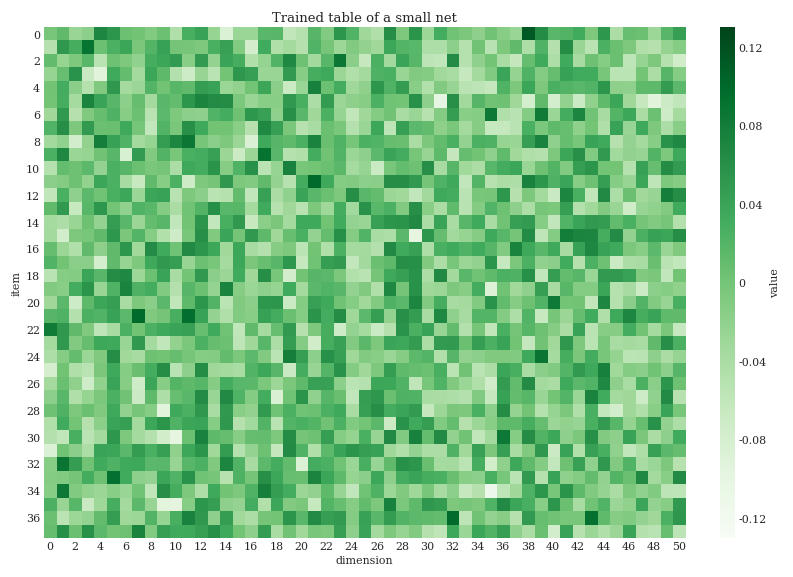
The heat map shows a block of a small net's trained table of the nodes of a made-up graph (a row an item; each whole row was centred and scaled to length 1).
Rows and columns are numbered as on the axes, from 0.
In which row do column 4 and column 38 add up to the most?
0
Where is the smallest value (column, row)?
35, 34
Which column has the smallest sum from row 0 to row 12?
33
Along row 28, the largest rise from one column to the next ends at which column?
10
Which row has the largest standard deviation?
5
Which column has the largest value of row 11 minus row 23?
21
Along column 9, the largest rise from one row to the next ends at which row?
29
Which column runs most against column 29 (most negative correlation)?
41
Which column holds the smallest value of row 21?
39
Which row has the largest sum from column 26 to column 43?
16
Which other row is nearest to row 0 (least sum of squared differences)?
20
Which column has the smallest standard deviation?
22
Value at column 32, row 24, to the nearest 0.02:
0.02
